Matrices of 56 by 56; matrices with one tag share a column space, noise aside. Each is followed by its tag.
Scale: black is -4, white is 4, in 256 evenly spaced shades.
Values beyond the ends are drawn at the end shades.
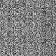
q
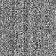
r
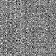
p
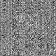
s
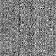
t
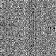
q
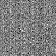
p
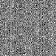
q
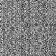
q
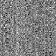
t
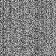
p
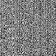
p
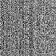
s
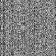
r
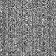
t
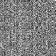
r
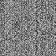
s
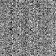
q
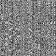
s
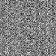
q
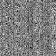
r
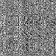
s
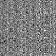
p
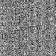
r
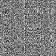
p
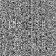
s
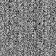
r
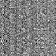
p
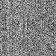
s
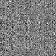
s
